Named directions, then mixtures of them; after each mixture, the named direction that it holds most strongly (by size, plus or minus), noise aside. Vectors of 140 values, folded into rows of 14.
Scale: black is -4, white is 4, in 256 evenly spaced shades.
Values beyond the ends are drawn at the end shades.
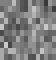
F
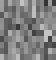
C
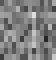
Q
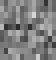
C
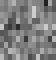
F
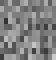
Q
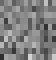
Q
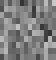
C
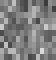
F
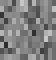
F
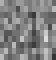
Q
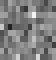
Q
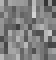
C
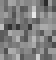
C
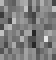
Q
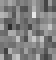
C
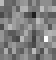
Q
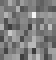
Q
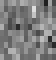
C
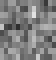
F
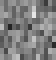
C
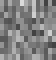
C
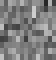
C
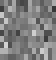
F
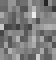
F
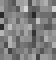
F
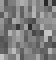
C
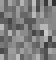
C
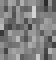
C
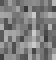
Q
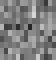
C
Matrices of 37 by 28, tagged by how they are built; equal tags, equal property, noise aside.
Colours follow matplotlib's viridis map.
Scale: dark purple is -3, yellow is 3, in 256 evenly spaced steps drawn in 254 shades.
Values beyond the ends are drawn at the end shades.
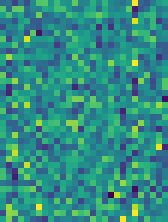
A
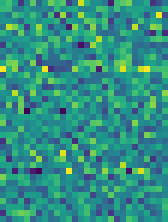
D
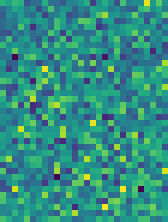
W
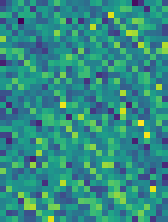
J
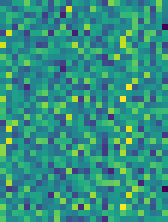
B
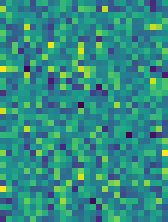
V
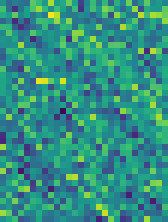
J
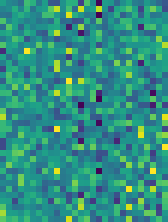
A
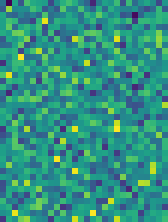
B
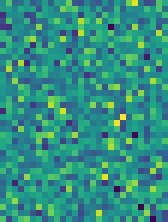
W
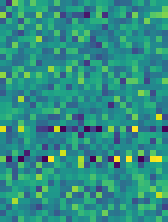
D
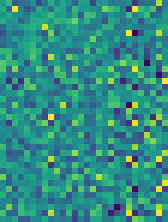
V
